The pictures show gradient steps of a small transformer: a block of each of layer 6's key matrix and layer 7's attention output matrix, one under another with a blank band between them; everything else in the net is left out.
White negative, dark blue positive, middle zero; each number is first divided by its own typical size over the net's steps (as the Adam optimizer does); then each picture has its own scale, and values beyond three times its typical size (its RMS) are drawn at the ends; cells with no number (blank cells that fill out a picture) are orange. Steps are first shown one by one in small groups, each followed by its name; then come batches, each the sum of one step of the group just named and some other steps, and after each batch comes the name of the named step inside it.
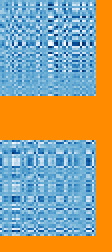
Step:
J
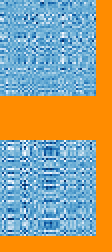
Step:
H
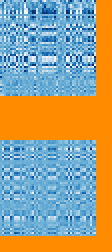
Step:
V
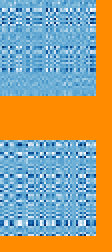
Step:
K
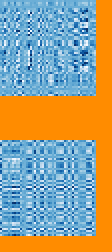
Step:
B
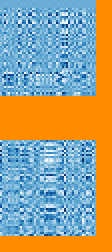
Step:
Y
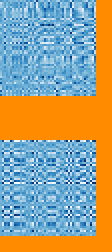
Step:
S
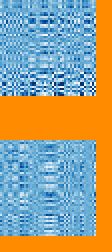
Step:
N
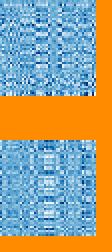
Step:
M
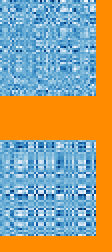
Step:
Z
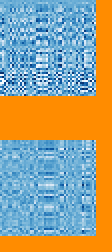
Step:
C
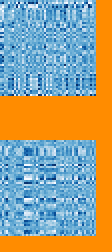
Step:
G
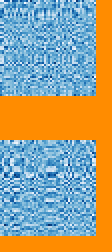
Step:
S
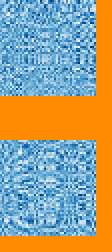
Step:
Z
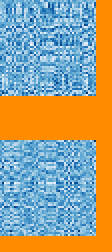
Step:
S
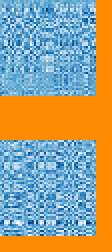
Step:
K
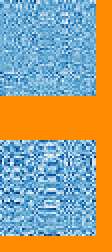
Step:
Y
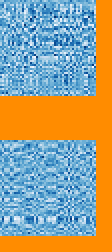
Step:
V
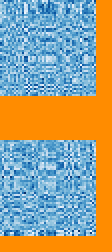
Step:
V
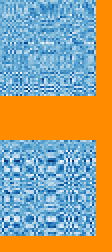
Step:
S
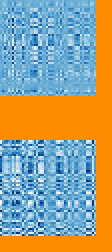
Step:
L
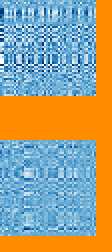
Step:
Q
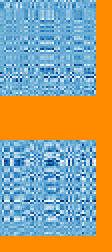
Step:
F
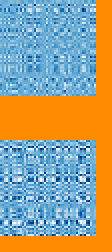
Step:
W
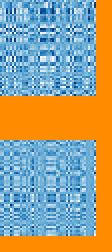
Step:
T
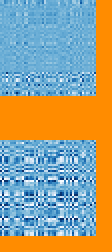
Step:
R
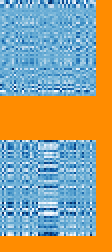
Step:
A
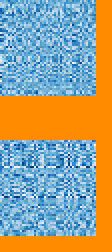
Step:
Q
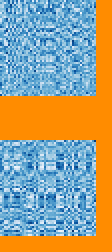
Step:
T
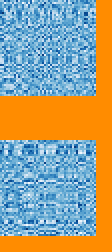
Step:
Q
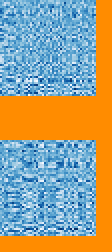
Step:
Q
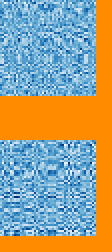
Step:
Q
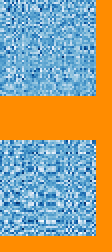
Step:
L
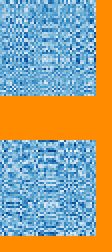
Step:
A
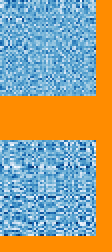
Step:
W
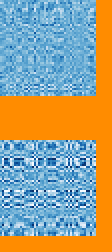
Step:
R
